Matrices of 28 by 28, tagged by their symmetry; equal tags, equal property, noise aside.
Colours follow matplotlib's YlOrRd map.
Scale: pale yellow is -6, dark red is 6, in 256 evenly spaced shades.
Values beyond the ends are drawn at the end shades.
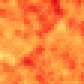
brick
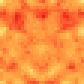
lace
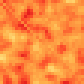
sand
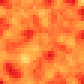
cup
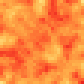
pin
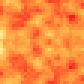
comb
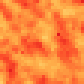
brick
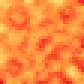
pin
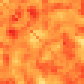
pin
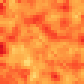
sand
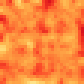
brick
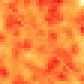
sand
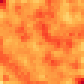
cup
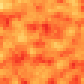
sand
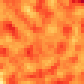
brick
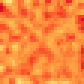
brick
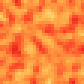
brick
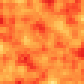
brick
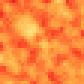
pin
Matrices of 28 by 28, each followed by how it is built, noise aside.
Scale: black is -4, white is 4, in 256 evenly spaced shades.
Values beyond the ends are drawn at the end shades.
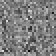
low rank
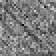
Toeplitz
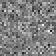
uneven rows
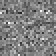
uneven rows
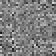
low rank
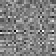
low rank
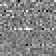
uneven rows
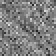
Toeplitz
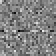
uneven rows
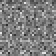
repeating columns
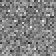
repeating columns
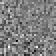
lower triangular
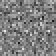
repeating columns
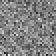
Toeplitz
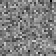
noise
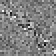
banded
